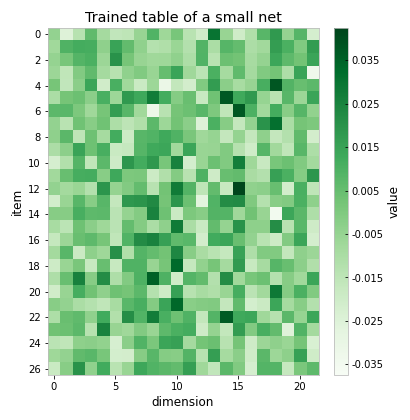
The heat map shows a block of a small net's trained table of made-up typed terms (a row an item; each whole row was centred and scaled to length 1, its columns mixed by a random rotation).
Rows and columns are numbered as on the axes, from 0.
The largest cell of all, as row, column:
12, 15
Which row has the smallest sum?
0
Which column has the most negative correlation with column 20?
21
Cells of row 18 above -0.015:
17
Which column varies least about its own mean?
20
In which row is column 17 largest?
7
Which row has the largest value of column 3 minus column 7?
4
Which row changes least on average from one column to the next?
2
